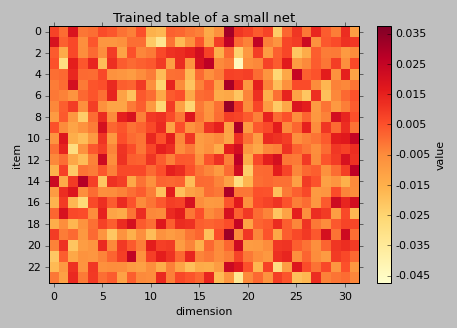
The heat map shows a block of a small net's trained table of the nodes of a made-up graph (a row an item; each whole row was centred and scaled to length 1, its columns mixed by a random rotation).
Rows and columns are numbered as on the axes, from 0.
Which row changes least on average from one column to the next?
18
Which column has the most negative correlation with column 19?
15
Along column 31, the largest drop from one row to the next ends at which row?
17
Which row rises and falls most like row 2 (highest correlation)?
23
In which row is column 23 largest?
12
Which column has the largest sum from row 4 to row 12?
19
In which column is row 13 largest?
31
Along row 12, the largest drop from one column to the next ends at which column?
20
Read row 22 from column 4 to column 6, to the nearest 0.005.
0.01 -0.005 -0.005
